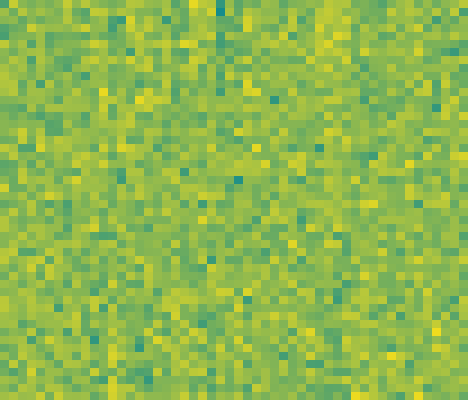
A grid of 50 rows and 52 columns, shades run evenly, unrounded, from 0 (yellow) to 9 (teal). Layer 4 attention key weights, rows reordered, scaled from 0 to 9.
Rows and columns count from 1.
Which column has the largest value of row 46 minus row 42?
35
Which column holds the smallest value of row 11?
28
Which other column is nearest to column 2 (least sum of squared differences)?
48
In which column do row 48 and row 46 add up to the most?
17
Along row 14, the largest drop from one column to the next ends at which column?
50
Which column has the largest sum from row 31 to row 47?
38
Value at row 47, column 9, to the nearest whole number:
4
